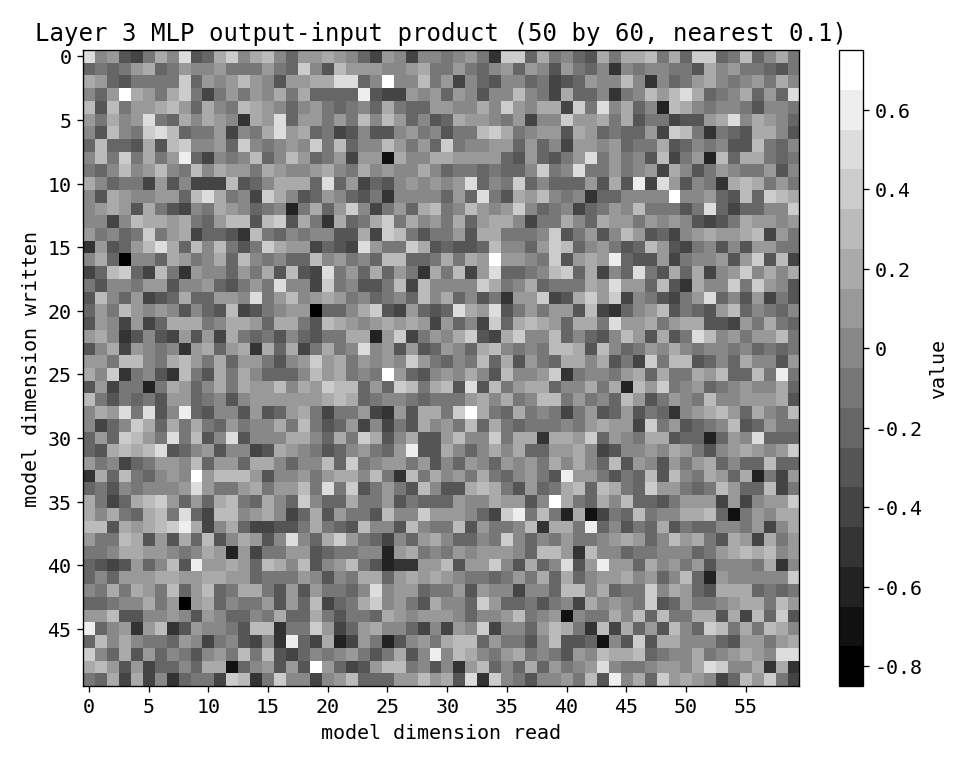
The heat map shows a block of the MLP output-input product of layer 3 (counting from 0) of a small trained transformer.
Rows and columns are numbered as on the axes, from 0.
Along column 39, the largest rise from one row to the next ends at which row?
35
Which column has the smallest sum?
24
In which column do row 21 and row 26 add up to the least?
5
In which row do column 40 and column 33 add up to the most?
33
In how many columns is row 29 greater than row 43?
24
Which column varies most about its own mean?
25
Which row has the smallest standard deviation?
1
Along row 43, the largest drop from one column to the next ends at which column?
8
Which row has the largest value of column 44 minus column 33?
49
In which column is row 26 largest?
32
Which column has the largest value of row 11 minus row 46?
10
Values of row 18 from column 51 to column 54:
0.2 0 0 0.4
